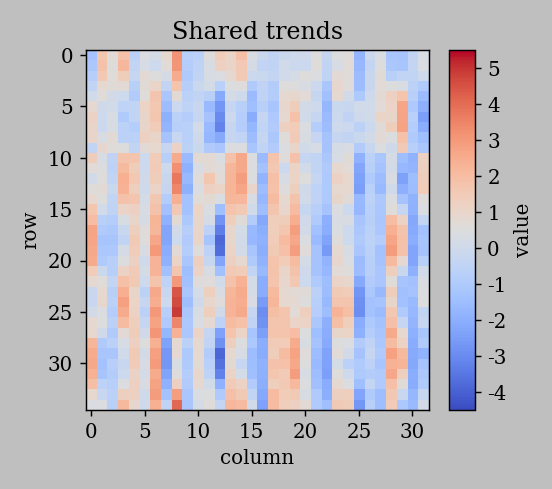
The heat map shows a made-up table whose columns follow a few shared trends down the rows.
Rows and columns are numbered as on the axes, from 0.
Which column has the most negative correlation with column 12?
29
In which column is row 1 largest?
8
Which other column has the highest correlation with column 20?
23
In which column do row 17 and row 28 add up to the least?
12
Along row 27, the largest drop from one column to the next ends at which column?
7
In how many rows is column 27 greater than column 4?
10
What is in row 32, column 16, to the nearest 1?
-2
